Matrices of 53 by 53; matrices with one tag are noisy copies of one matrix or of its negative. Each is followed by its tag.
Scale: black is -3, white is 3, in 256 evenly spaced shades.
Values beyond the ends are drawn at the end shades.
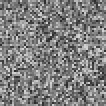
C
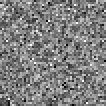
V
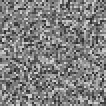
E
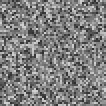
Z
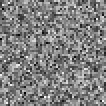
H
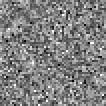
V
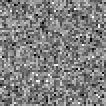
C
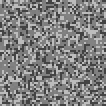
Z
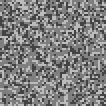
Z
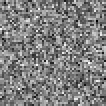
H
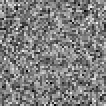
E
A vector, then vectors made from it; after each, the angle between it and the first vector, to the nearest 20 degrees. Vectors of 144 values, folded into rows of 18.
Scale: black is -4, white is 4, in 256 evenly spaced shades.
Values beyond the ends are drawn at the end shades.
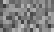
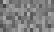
20 degrees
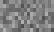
160 degrees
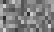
140 degrees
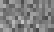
140 degrees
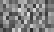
40 degrees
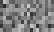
20 degrees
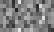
80 degrees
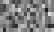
40 degrees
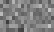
120 degrees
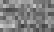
140 degrees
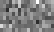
100 degrees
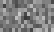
60 degrees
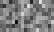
60 degrees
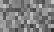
140 degrees
